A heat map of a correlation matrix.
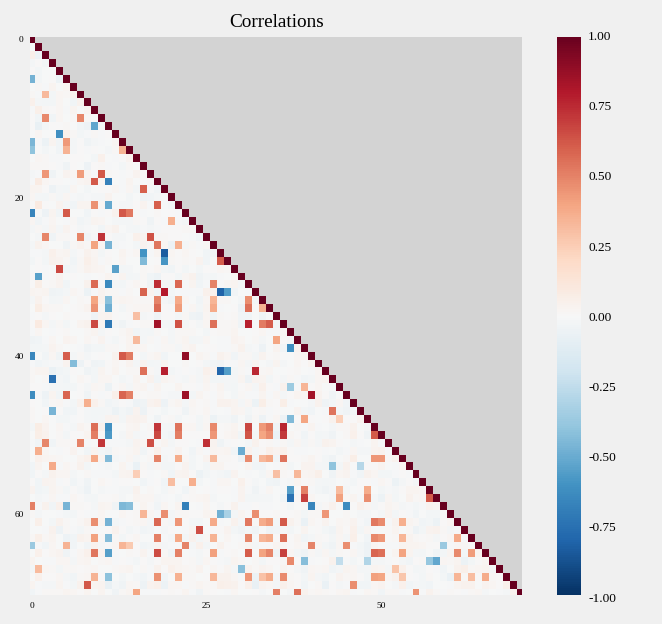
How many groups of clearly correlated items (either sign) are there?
13
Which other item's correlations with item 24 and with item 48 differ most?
62
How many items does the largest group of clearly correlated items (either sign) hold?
16
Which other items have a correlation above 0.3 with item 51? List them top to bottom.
2, 7, 10, 17, 25
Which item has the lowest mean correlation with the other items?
11
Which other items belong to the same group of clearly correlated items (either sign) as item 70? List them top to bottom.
15, 35, 38, 55
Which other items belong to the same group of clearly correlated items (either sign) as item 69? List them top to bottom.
8, 46
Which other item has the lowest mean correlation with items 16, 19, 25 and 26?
27
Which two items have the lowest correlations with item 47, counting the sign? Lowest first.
3, 54
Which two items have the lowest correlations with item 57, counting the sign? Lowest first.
37, 66
